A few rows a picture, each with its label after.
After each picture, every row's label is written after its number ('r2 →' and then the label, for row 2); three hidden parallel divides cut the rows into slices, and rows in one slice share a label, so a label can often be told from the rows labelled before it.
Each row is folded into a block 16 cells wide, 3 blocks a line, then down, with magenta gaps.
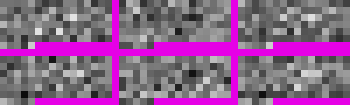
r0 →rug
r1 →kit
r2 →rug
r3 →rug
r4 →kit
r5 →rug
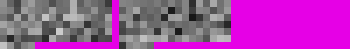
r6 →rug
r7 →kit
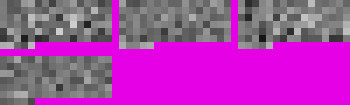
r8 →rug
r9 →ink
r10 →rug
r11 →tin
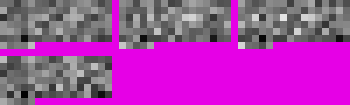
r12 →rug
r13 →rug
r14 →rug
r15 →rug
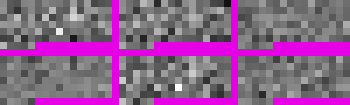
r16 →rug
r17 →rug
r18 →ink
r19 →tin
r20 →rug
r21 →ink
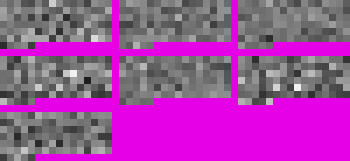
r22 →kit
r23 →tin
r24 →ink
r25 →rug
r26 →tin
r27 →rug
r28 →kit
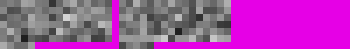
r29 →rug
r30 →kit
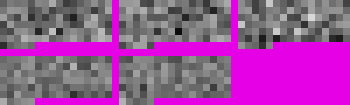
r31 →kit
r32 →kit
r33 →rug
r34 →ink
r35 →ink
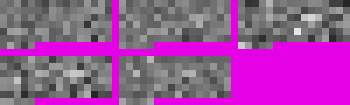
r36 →ink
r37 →ink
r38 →rug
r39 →rug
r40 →ink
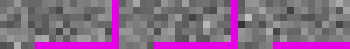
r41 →tin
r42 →tin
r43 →tin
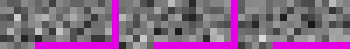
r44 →rug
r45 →kit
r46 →kit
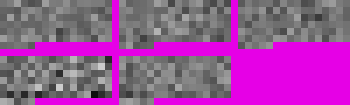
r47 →tin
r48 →ink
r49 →tin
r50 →rug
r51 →ink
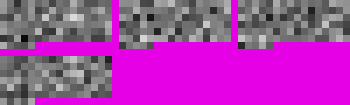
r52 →rug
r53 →kit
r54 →kit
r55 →rug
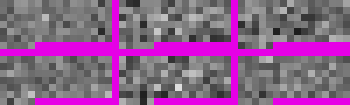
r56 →ink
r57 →rug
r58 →kit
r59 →tin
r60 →rug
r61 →ink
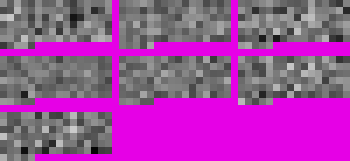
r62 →kit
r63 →ink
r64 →rug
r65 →ink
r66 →ink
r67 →rug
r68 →rug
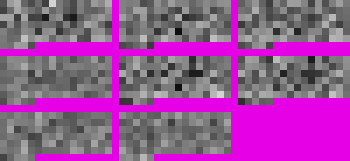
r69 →kit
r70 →kit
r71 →kit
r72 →tin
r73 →kit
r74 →kit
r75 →tin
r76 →tin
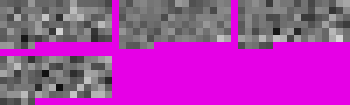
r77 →rug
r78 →tin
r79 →kit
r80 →kit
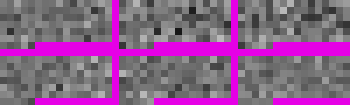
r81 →tin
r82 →kit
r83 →kit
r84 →tin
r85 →tin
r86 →tin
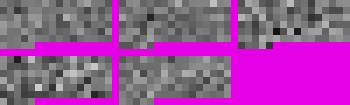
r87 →ink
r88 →tin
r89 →kit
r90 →rug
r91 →ink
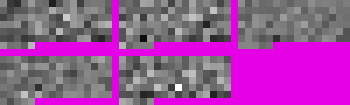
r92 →rug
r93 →rug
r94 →ink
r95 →tin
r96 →rug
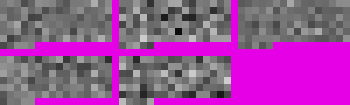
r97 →tin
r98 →kit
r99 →tin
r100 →tin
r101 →rug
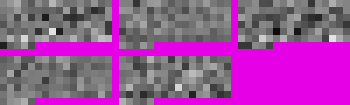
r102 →kit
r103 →ink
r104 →kit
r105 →tin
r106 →rug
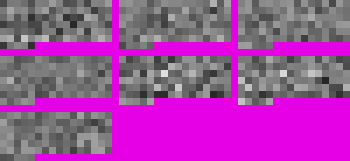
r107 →kit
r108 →tin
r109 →ink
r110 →ink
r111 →rug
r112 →rug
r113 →tin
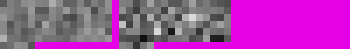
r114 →tin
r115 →rug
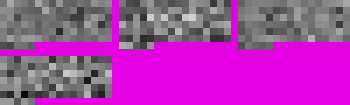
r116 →tin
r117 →rug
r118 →tin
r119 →rug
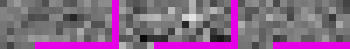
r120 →tin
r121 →rug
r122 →ink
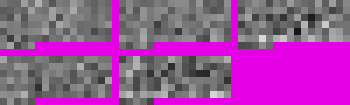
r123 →ink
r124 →tin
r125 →kit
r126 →tin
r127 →kit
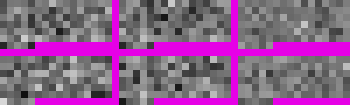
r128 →kit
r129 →kit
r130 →ink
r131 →rug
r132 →kit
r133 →tin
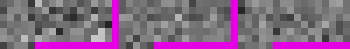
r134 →kit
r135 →tin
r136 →tin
